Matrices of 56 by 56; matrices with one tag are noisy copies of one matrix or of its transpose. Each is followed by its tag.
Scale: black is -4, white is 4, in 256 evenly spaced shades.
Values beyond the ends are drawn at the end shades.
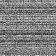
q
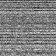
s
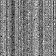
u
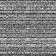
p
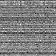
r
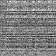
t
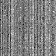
s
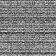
r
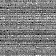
q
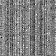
q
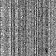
t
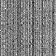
r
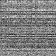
t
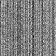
r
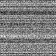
u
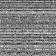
s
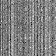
s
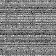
q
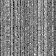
p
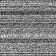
u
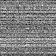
p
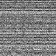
s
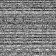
s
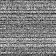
p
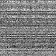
t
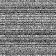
q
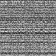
r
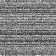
q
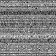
u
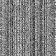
q
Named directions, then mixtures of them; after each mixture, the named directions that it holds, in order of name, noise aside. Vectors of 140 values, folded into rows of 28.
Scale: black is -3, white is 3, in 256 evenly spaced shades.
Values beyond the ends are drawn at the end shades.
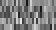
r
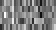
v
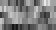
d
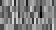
r, v.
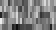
d, r.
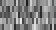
r.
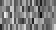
v.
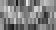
d, r.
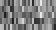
v.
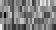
d, v.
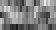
d.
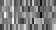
v.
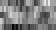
d.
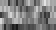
d.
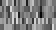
r, v.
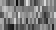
d, r.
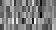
r, v.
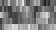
d.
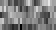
d.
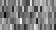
r, v.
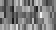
d, v.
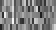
v.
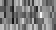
d, v.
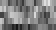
d.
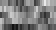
d.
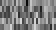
r.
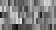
d, r.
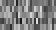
r.
